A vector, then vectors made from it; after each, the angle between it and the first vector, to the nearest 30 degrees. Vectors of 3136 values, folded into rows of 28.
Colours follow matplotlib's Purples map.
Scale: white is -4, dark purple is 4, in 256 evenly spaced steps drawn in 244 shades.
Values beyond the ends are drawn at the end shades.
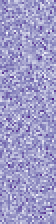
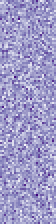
120 degrees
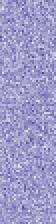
120 degrees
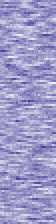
90 degrees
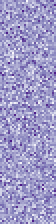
120 degrees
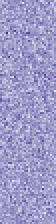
150 degrees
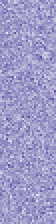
30 degrees
